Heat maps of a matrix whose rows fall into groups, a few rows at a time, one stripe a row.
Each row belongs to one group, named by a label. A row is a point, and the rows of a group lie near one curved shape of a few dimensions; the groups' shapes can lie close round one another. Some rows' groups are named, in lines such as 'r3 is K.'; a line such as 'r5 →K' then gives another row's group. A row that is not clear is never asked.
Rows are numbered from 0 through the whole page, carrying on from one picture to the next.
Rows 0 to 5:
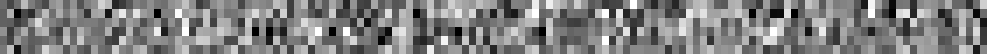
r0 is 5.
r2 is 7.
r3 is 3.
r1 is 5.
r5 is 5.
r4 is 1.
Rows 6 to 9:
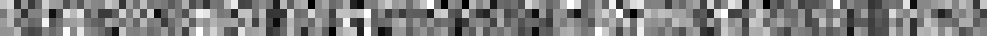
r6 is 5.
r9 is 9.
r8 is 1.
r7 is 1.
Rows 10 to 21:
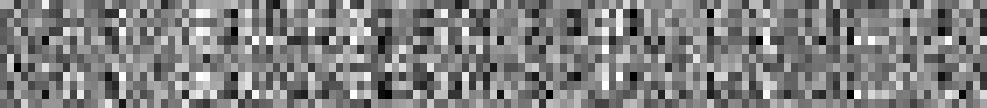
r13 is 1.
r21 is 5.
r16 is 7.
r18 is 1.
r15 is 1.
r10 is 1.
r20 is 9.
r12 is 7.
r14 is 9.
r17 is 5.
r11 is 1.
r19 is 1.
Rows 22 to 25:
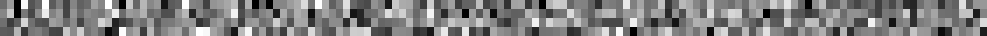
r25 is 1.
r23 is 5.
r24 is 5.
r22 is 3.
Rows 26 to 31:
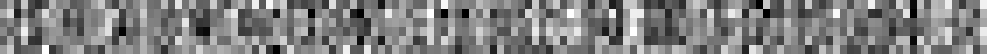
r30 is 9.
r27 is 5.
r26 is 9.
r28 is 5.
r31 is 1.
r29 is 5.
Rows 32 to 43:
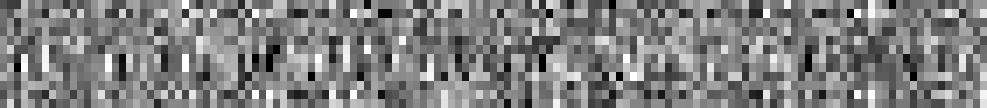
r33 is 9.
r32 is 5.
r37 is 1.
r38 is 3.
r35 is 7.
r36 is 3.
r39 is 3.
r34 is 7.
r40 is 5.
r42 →9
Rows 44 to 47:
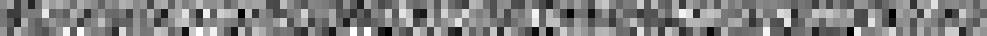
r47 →9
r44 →3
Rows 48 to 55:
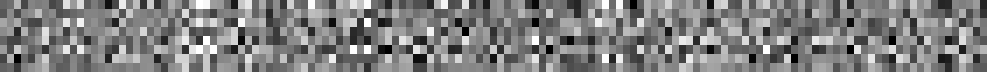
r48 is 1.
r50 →9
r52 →7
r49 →7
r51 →5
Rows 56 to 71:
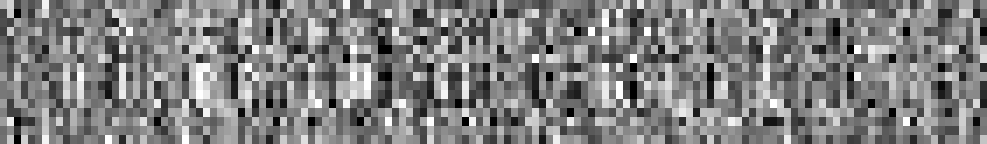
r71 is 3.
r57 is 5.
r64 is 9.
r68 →7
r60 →1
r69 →5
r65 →1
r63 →1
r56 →1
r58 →1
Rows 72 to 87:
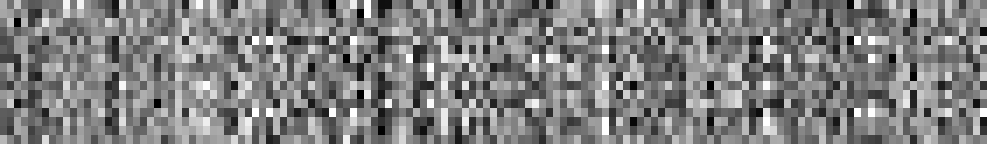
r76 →9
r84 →9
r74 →3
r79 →5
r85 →1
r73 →9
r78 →5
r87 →1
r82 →9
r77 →1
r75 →7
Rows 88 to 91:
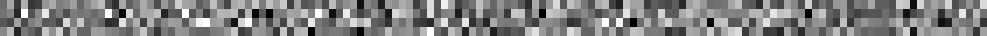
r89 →3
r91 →5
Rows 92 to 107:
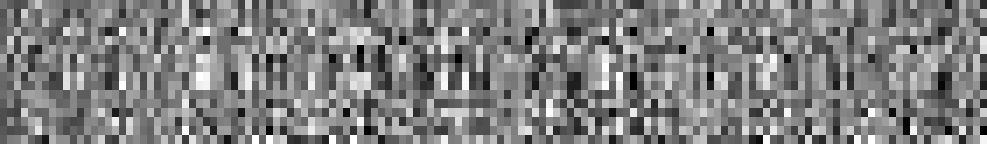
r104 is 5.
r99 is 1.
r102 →7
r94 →7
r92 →7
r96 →7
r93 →5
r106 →7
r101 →1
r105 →7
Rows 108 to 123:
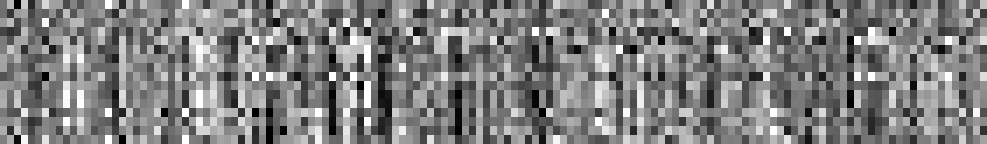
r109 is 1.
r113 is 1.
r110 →1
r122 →3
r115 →3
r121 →9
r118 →9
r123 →3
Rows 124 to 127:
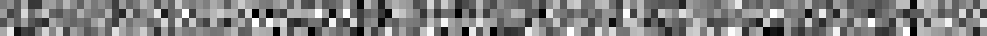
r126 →9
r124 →9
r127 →5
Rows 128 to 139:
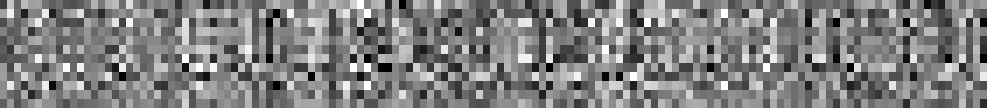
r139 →7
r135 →9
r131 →1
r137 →1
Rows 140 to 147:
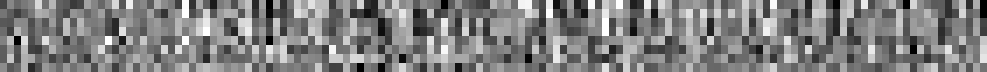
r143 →1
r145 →9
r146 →7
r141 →7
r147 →1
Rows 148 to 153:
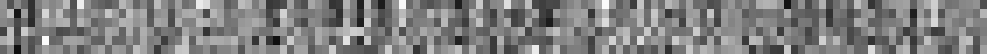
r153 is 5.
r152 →1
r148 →3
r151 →7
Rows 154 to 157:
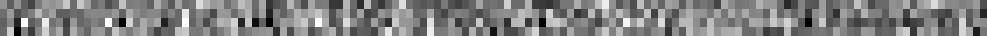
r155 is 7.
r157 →5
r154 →3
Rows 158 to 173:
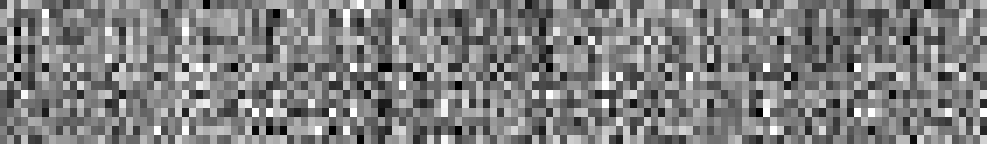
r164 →3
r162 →7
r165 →9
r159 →1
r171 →7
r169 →1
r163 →3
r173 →9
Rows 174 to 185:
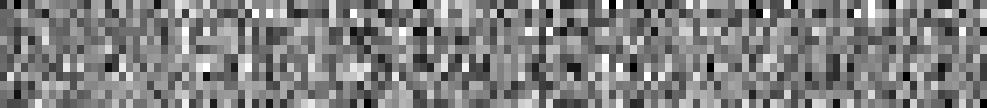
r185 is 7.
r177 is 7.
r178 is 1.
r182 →7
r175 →9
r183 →3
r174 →5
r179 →5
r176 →7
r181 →1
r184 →5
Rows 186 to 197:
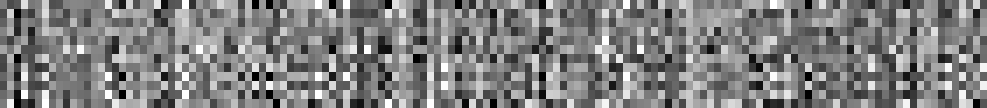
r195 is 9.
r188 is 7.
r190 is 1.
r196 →3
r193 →9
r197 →5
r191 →9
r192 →5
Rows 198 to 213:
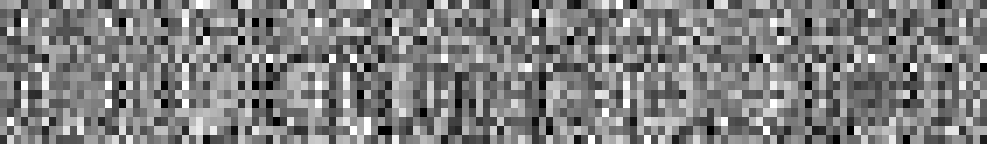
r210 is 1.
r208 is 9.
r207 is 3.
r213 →7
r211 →1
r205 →7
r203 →3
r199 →5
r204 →9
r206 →1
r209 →3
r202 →7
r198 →1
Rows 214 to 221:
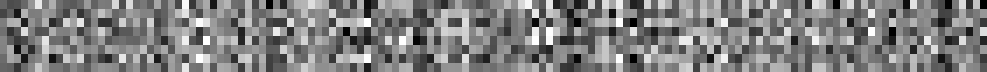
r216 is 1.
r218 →7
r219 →3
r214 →7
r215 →5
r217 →5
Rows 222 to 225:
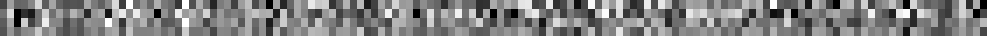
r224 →3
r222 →7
